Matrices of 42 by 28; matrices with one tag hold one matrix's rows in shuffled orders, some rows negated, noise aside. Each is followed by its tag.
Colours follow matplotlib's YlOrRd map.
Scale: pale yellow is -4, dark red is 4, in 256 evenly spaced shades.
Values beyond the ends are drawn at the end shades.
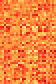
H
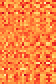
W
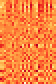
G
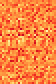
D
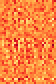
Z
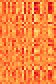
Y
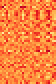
W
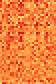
D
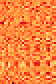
W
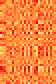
G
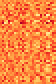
W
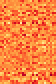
H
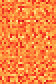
D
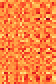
W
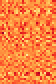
W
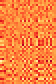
G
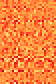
Z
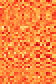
W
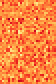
D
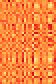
Y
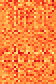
Z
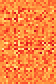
Z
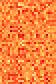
D
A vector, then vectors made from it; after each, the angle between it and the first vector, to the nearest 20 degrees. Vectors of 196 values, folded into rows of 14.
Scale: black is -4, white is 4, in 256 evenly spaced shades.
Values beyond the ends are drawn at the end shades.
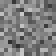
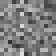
20 degrees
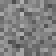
20 degrees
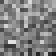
100 degrees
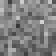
80 degrees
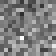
140 degrees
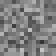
40 degrees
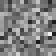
80 degrees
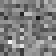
140 degrees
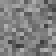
40 degrees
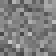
140 degrees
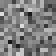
20 degrees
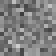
160 degrees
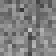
80 degrees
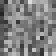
100 degrees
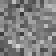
160 degrees
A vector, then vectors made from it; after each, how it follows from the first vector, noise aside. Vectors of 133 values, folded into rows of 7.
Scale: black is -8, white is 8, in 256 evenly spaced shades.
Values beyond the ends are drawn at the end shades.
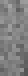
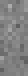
partly zeroed.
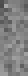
reversed.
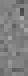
wrapped around, partly zeroed.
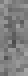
wrapped around.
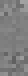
wrapped around, negated, partly zeroed.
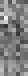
wrapped around, negated, scaled up.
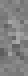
wrapped around, negated, partly zeroed.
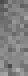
reversed.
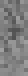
wrapped around.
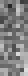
negated, scaled up.
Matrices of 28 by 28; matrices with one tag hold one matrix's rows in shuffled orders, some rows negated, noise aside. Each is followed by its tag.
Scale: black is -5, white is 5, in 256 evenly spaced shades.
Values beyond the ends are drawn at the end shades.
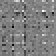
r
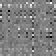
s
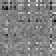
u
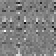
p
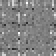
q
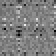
p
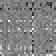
s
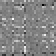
r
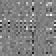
s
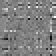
u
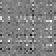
s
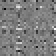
p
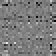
u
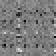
p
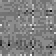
s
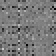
q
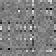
s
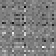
r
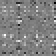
p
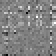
u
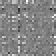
q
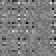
q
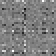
r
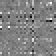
s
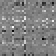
r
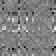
q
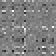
r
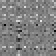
p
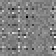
q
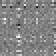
p
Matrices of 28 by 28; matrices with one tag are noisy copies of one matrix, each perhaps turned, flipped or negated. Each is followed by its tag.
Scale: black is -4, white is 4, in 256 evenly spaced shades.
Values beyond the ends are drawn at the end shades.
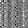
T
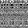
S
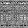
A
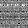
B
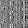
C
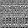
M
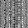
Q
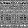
A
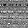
B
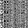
S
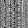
Q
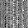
Q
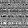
B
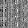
C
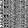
S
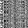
S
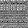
M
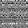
T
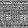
A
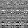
C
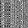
M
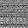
M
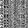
S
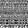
S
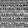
Q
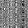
B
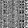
S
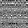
T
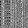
M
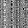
B
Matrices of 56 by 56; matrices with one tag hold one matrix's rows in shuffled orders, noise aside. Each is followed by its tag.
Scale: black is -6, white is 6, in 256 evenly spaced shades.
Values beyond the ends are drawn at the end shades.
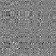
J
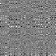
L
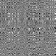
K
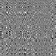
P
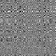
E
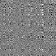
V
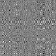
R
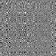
P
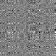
K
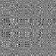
J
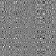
R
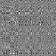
J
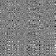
K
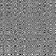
E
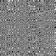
K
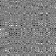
L
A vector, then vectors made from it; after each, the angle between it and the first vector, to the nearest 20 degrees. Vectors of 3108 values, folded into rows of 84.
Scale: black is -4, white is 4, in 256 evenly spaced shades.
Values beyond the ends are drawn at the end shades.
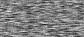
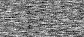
40 degrees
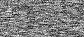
40 degrees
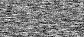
140 degrees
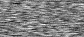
140 degrees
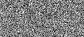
80 degrees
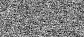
60 degrees
